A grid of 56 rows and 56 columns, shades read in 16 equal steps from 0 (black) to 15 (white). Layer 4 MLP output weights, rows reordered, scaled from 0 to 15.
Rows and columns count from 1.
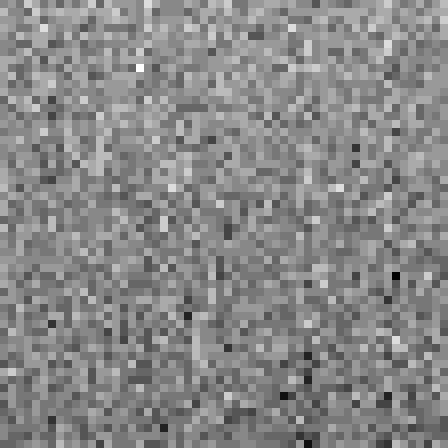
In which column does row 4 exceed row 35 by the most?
50
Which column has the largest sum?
15
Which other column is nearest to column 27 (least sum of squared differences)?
51
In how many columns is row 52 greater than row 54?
23
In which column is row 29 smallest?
29
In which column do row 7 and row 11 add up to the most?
49
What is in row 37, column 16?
6
